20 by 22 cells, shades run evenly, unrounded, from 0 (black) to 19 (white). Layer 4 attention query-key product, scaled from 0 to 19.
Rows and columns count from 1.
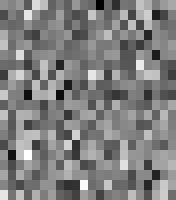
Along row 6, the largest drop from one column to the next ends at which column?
4
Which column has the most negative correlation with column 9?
5
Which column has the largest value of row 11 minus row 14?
9
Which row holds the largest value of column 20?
8
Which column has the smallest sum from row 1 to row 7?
11
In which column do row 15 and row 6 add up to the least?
20
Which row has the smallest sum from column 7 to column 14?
1
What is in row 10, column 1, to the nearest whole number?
15
